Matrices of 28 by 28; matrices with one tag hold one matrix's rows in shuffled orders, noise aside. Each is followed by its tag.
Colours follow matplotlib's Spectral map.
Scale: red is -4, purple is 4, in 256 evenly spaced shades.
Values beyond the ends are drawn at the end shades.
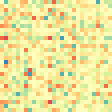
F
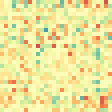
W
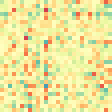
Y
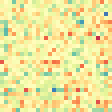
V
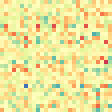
W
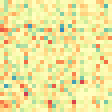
F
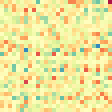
W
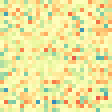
V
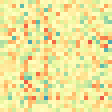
Y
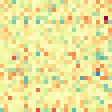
W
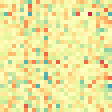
Y
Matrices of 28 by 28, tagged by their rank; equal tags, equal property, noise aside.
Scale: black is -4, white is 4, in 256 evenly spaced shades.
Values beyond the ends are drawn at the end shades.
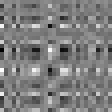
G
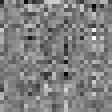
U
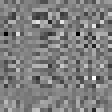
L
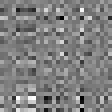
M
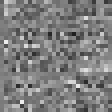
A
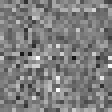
A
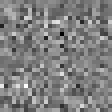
A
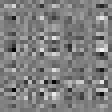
M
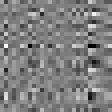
M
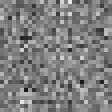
A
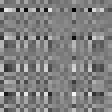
G
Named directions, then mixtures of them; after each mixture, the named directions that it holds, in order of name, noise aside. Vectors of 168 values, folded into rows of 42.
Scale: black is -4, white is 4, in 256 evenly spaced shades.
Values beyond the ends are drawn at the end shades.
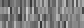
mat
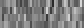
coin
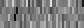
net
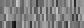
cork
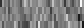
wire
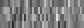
cork, mat, net.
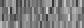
coin, mat, net.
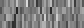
cork, net.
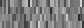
net, wire.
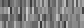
mat.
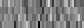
coin, mat, wire.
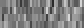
coin.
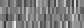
cork, mat.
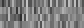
mat, net.
